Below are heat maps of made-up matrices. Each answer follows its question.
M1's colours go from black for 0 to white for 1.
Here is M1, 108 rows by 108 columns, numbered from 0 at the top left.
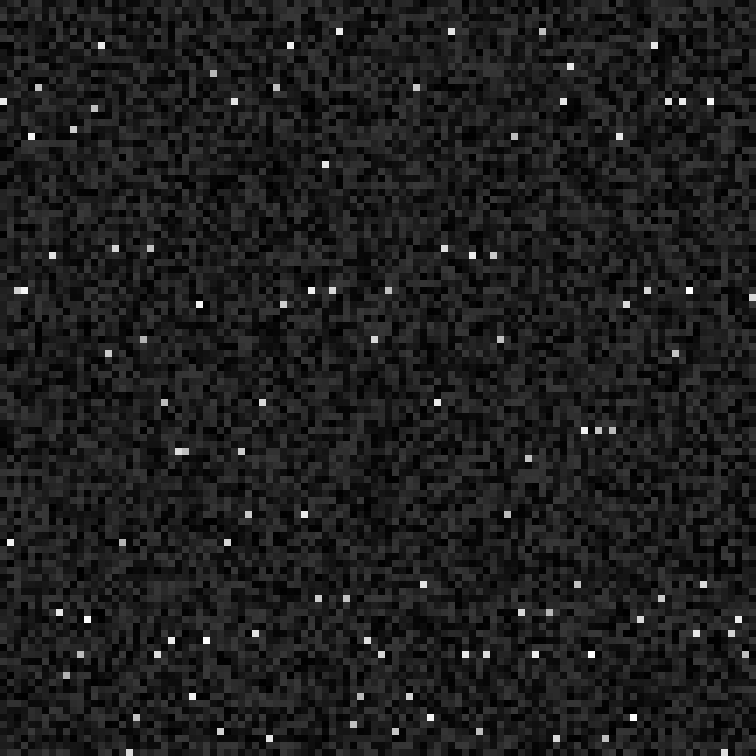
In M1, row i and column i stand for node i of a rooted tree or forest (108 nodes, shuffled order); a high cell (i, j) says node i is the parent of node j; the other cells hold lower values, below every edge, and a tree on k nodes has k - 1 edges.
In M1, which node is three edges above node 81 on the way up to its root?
50
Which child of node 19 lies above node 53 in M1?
4
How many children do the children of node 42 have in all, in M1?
2
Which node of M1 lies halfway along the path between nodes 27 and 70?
90
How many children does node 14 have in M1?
6
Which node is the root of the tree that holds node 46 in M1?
57
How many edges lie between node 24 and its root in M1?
4
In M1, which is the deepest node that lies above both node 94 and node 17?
102
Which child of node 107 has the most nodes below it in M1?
103
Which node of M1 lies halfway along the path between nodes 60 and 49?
61
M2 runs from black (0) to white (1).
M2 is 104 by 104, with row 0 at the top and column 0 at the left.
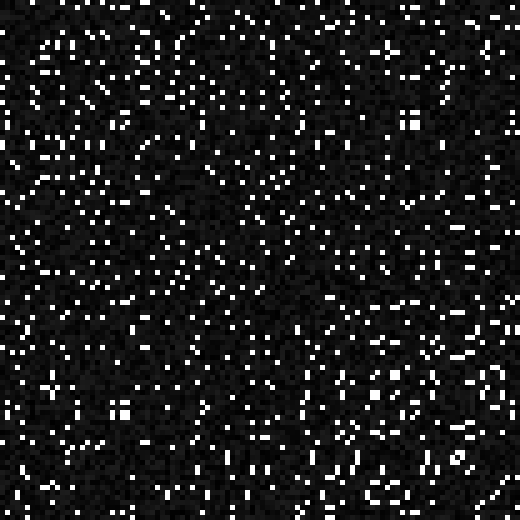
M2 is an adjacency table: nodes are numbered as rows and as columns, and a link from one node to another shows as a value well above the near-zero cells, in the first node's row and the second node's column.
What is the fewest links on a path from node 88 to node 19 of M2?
5
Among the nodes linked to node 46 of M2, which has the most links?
node 79
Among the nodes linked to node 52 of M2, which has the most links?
node 87
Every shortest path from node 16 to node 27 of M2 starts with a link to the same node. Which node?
node 89
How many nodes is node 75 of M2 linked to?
9
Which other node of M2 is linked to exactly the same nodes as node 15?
node 24
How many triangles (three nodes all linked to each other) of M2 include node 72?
2
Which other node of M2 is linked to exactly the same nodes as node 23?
node 37
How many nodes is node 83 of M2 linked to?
10
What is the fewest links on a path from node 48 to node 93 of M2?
3
